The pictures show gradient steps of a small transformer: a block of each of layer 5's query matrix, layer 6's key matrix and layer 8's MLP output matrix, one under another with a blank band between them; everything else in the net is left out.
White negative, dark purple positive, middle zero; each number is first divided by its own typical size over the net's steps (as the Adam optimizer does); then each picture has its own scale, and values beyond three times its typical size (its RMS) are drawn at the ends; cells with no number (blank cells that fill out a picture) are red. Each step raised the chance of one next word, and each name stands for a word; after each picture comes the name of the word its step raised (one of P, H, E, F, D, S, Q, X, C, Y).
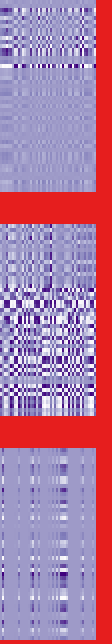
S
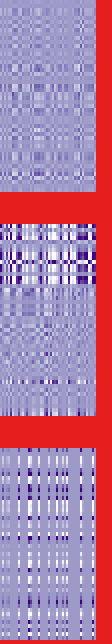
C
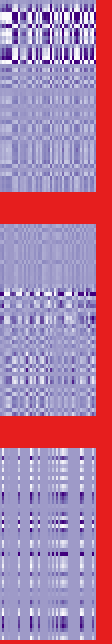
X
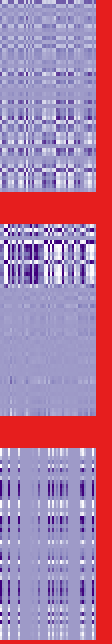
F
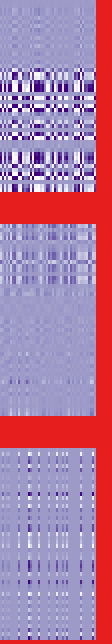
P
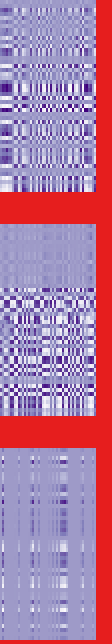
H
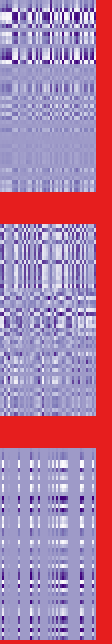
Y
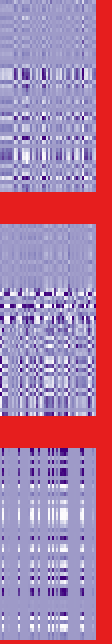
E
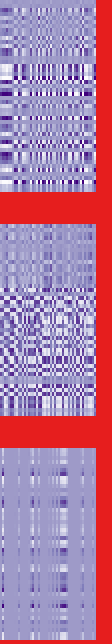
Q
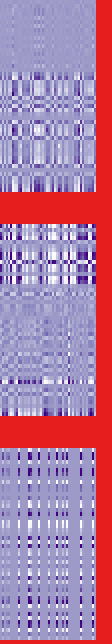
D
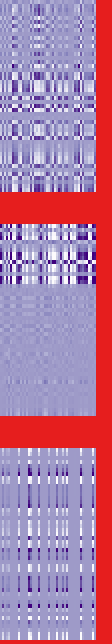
Q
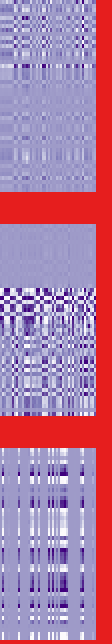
Q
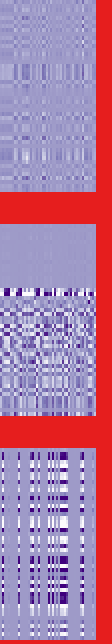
Y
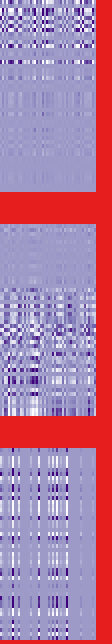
C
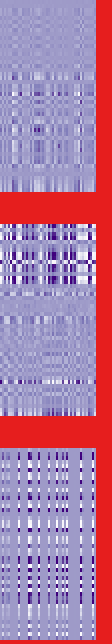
Y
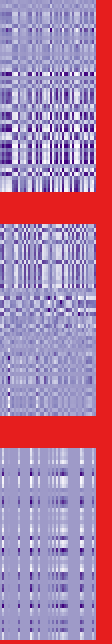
Q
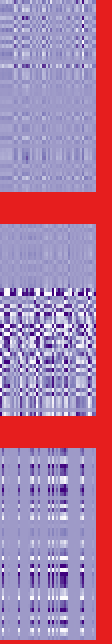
S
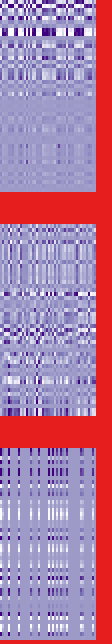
E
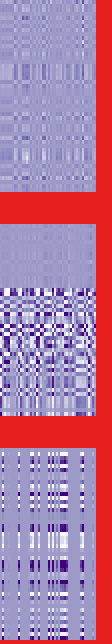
P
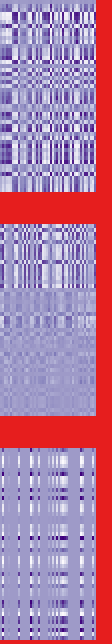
C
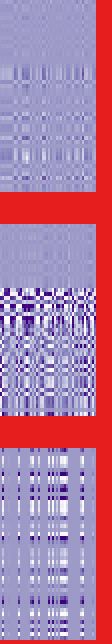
C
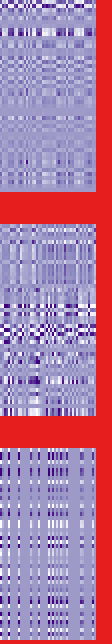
D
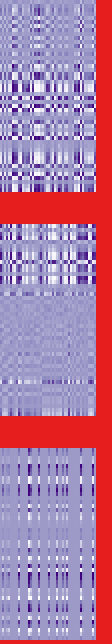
S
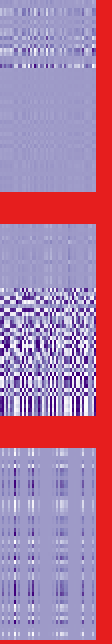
F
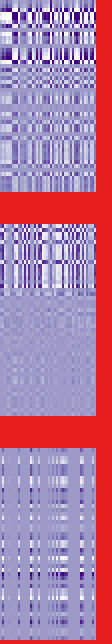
S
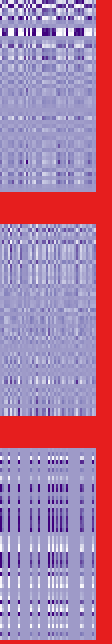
H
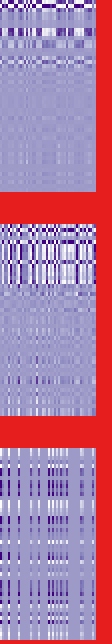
F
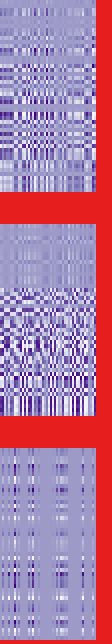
S
